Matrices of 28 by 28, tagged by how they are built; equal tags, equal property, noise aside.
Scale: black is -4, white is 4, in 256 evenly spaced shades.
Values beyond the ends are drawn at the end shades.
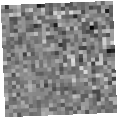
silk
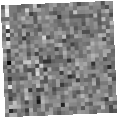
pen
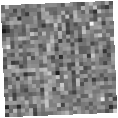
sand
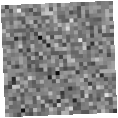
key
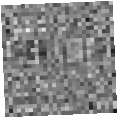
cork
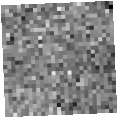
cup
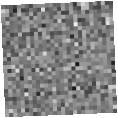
cork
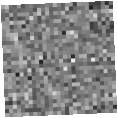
cork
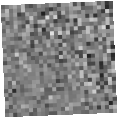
silk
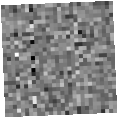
pen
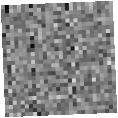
cork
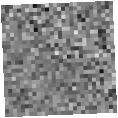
silk
